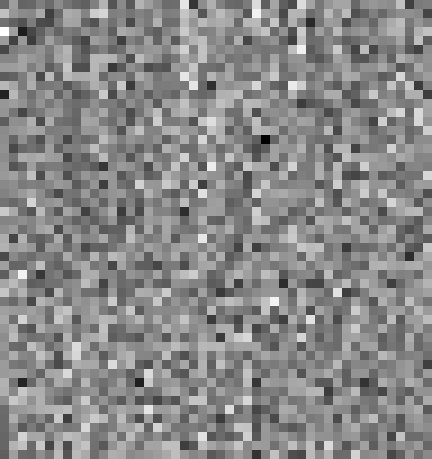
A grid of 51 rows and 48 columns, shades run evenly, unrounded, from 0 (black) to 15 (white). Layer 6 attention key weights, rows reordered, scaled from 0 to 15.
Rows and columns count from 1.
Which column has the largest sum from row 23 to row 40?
23
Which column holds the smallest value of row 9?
5
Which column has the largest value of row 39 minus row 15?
9
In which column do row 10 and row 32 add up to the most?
33
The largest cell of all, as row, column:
4, 1
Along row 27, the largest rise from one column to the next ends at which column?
3
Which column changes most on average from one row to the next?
29
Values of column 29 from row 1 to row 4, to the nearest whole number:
13 14 11 10
